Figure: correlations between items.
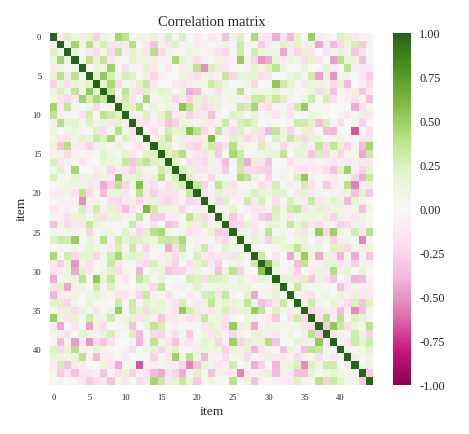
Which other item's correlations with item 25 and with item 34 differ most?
30
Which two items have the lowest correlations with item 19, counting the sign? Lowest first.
42, 7
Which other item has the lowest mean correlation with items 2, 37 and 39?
5
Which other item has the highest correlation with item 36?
0
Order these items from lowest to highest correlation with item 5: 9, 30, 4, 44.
44, 30, 4, 9
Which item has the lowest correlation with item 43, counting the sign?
26
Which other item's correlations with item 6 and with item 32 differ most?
40
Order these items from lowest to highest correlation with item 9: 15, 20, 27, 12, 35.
15, 20, 27, 12, 35
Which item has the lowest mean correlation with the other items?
43
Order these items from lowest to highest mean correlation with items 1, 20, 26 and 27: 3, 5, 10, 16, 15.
16, 10, 15, 5, 3
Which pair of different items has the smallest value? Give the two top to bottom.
12, 42
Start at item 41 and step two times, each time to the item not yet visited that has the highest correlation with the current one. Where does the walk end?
3
